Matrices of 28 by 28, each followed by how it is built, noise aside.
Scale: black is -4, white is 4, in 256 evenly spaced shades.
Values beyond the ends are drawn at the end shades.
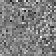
upper triangular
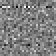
uneven rows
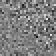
upper triangular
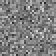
noise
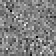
diagonal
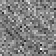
Toeplitz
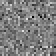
uneven rows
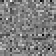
uneven rows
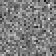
noise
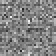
low rank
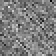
Toeplitz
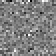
uneven rows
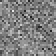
Toeplitz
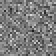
Toeplitz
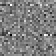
uneven rows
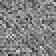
Toeplitz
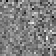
upper triangular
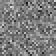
Toeplitz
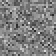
Toeplitz
